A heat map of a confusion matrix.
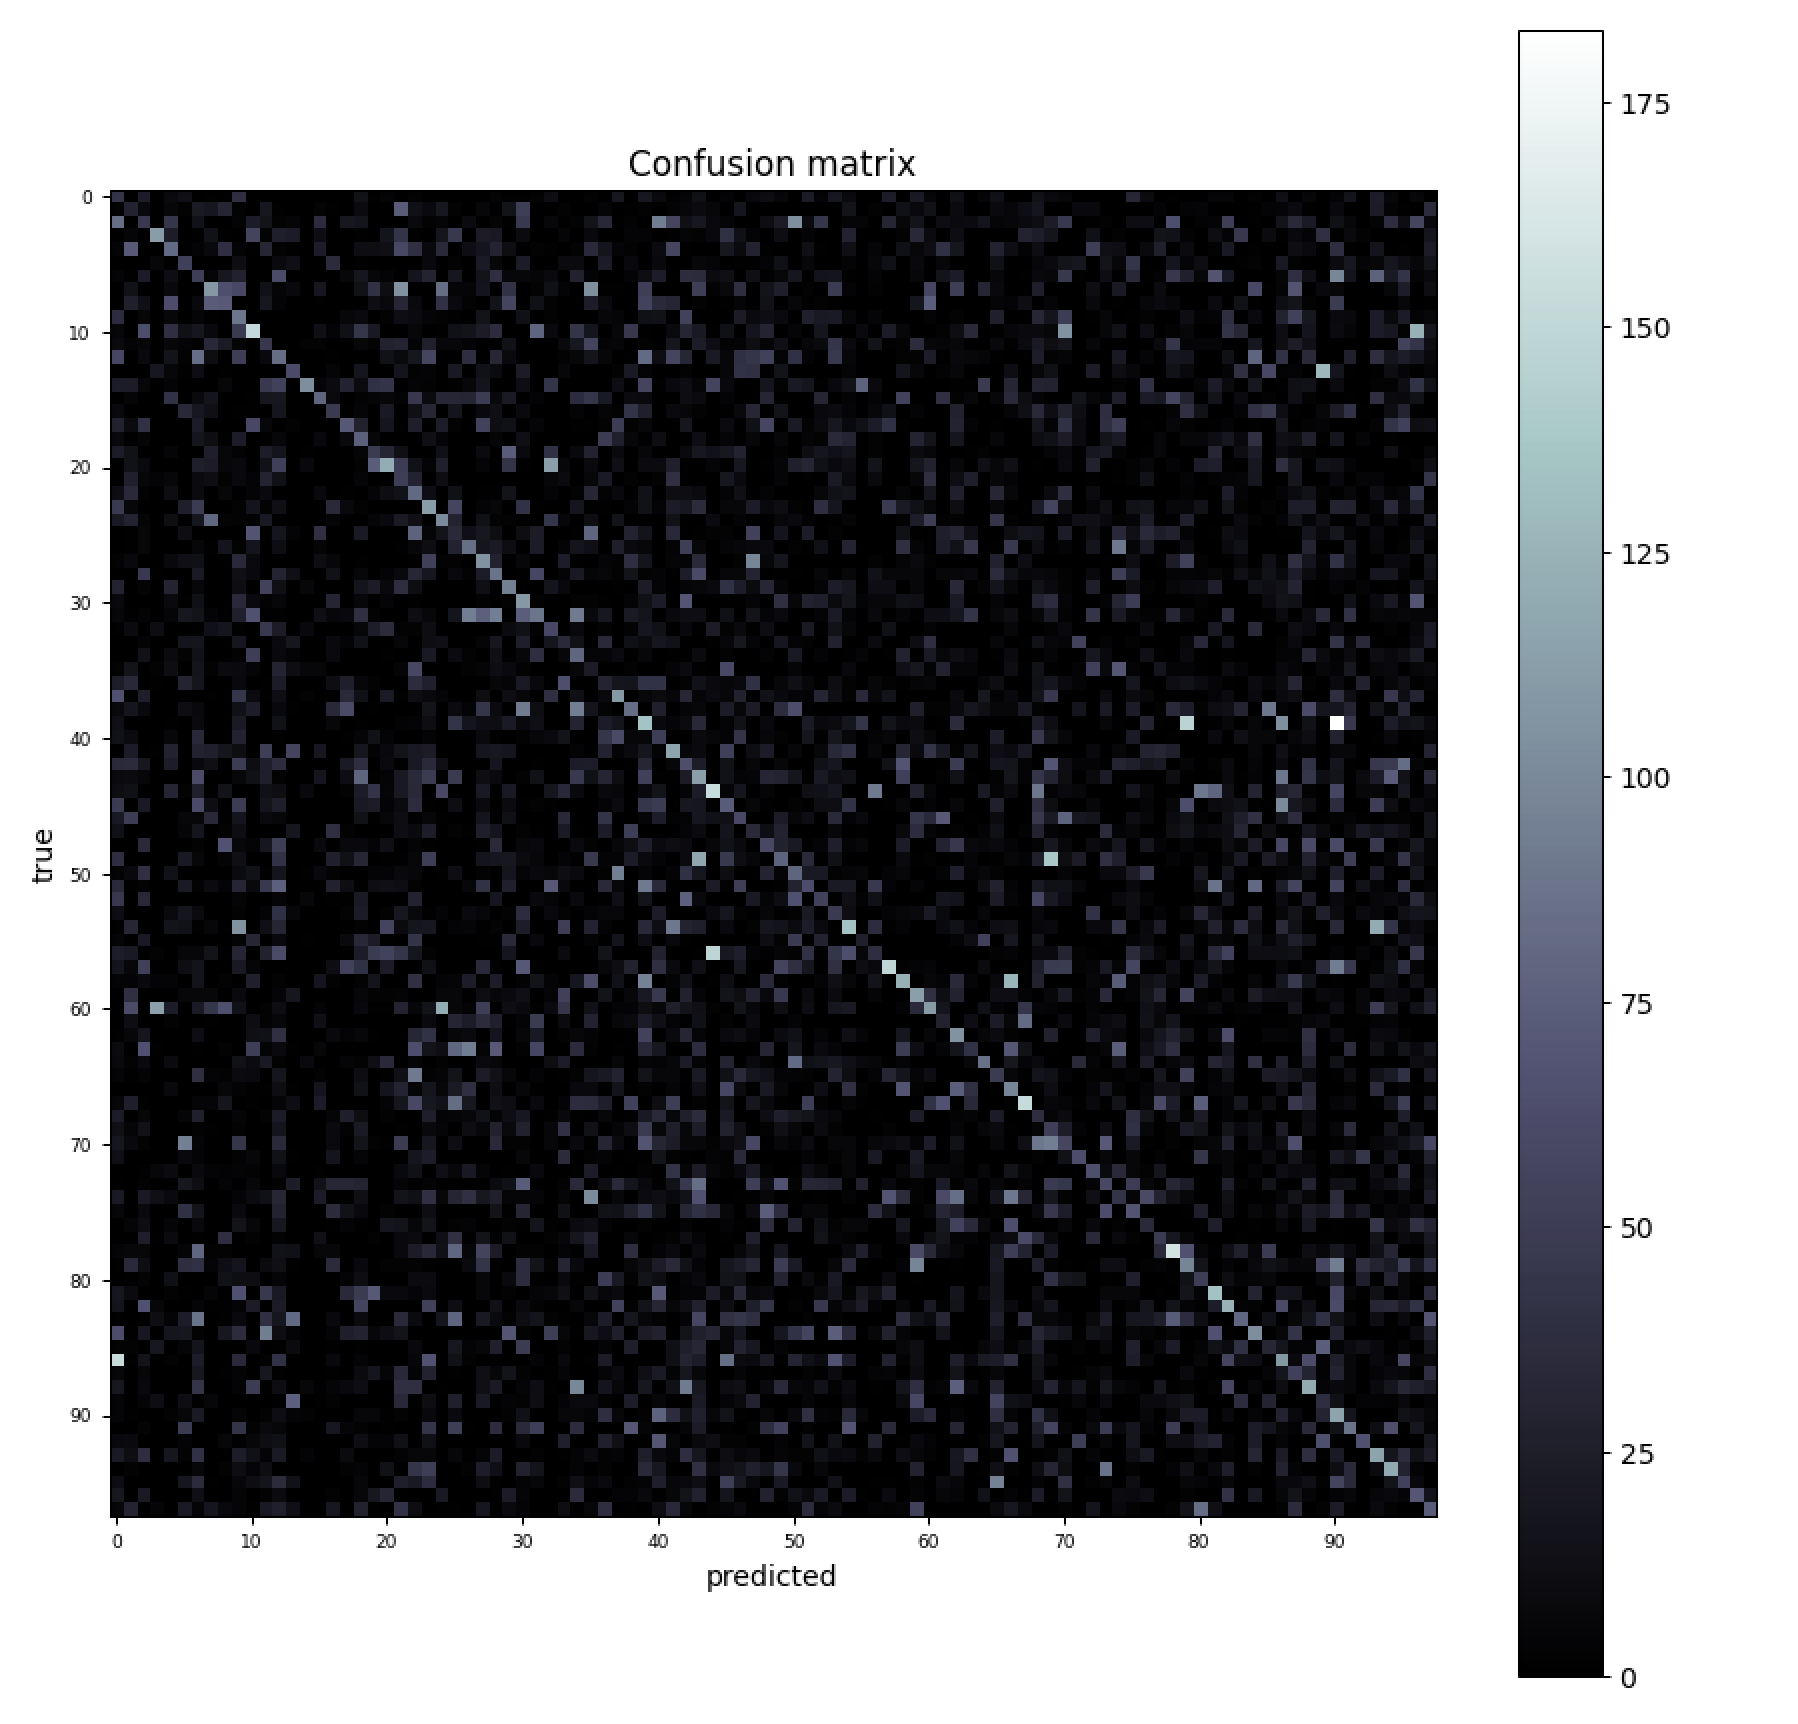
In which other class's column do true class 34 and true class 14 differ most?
55
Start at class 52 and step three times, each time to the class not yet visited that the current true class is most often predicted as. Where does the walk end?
65
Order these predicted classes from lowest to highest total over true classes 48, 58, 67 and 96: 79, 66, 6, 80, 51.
79, 6, 51, 80, 66
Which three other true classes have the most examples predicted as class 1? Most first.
4, 60, 46
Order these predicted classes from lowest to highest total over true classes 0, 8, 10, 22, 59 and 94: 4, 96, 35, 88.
88, 35, 4, 96
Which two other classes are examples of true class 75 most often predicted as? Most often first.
48, 73
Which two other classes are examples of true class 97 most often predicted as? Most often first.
80, 59
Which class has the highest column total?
90
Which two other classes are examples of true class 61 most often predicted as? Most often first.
67, 31
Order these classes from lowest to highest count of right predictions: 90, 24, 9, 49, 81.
49, 9, 24, 90, 81
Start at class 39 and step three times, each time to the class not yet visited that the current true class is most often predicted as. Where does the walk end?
37
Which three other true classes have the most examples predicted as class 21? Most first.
7, 1, 4
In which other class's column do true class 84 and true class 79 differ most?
59
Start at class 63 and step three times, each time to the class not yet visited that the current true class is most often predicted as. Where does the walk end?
35
